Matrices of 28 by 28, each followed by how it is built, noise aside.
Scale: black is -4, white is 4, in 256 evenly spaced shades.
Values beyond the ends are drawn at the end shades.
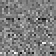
uneven rows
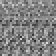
repeating columns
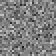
noise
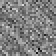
Toeplitz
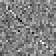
diagonal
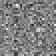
low rank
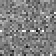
uneven rows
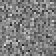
noise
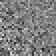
lower triangular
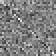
diagonal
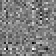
low rank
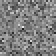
repeating columns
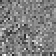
lower triangular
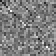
diagonal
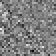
lower triangular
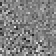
lower triangular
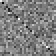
diagonal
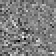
lower triangular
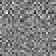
low rank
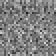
repeating columns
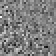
lower triangular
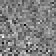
lower triangular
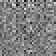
low rank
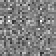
low rank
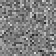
noise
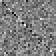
diagonal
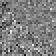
lower triangular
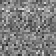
repeating columns
